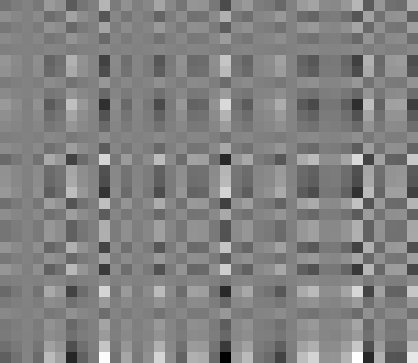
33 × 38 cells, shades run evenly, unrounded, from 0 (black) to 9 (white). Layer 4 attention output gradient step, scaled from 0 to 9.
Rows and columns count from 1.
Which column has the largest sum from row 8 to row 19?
21
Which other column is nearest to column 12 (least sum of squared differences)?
6
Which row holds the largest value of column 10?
33
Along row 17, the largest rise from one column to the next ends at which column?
34
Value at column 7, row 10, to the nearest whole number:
7
